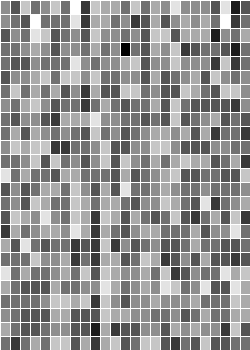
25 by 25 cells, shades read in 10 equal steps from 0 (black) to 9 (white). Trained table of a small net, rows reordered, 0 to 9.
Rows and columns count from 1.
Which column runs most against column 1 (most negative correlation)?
5
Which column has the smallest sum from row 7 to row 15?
22
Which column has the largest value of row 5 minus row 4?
13
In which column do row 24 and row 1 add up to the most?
18
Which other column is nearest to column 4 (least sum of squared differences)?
16
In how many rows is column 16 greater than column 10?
16
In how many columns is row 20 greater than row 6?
12
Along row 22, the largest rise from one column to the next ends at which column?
11
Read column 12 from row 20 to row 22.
6 6 5
